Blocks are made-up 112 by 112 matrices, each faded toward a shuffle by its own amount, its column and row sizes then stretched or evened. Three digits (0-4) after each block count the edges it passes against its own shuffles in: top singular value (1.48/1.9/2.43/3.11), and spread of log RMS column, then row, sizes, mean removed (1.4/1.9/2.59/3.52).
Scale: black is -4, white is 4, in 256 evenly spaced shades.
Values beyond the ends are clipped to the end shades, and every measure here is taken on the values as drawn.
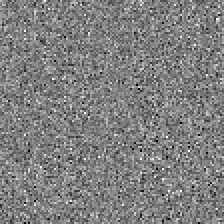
1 2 0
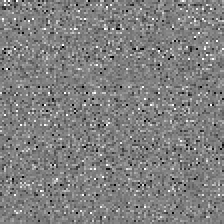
0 0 3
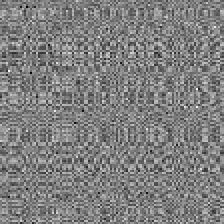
4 0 3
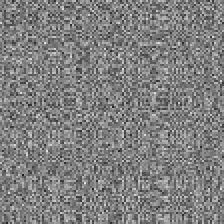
4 1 2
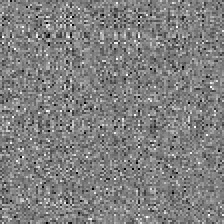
3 2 1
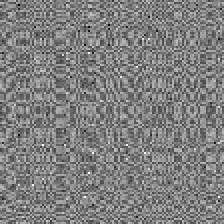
4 0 1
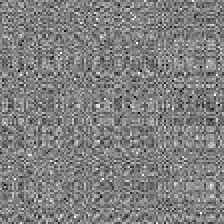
4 1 1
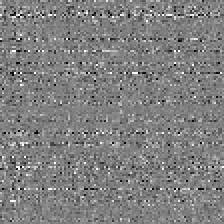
2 2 4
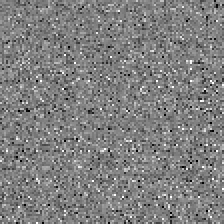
1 1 2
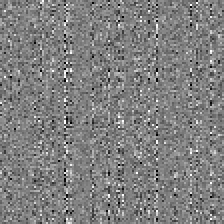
3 4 1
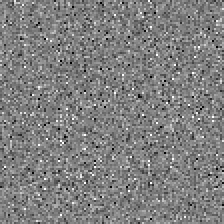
0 1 0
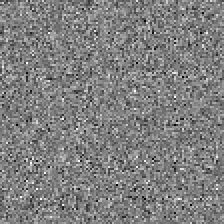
0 2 2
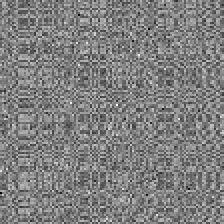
4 1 1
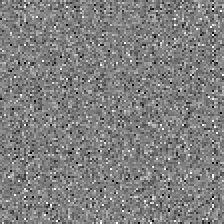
2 1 1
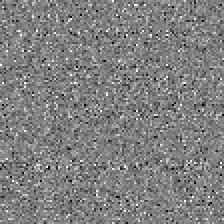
1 1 2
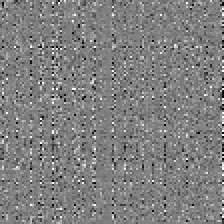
3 4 2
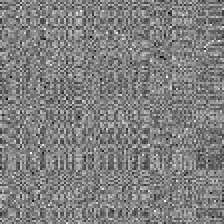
4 2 0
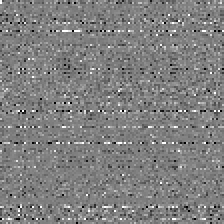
3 1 4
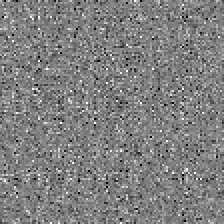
2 2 2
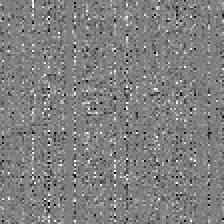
1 4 2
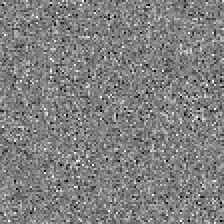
0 1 1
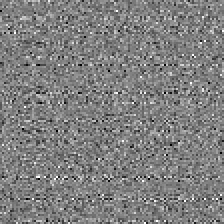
3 0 3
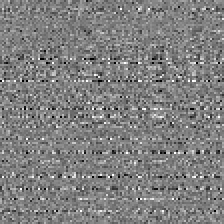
3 0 4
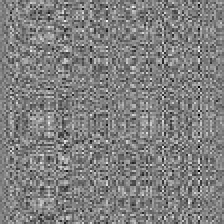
4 4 1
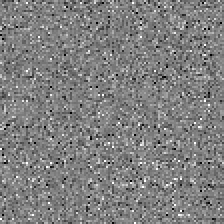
1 2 2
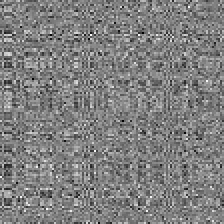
4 2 3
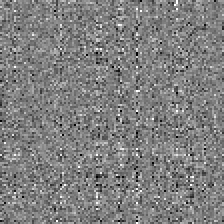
2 3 2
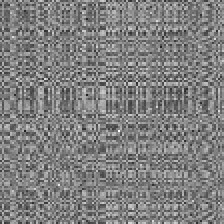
4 3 3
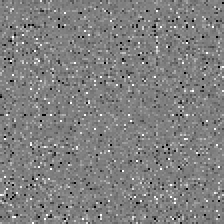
0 1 2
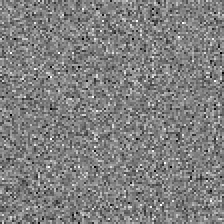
0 1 1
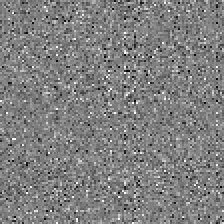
1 2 2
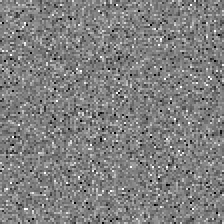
0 0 0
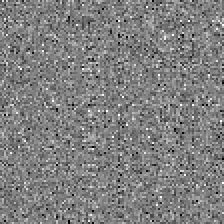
2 2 1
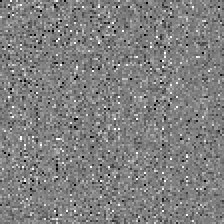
0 2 1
